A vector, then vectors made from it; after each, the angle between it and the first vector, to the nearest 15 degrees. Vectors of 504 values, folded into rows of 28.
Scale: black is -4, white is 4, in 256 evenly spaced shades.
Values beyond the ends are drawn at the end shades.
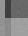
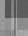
30 degrees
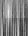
120 degrees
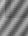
75 degrees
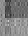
30 degrees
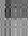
30 degrees
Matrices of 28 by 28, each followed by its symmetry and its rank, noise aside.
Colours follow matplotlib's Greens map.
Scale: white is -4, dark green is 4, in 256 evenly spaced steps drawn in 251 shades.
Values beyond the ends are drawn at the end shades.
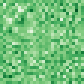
symmetric, rank eight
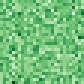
no symmetry, rank eight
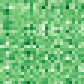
antisymmetric, rank four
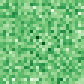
symmetric, rank eight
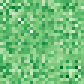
symmetric, rank six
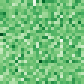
antisymmetric, rank eight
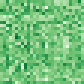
no symmetry, rank six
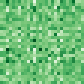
no symmetry, rank four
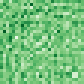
symmetric, rank six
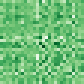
no symmetry, rank four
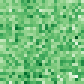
no symmetry, rank six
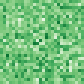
no symmetry, rank six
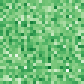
no symmetry, rank eight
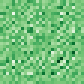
symmetric, rank four
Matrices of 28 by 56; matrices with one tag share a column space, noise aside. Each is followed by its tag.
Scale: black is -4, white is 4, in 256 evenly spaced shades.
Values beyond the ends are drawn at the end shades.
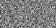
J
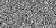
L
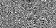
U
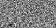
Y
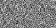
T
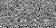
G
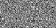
J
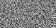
U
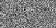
G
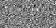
T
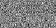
Y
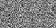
G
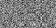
Y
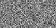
L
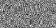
T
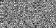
L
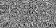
Y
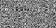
G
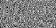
J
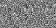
T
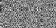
G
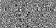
G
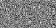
T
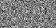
J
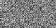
L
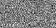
Y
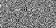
G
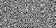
G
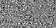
L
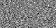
U
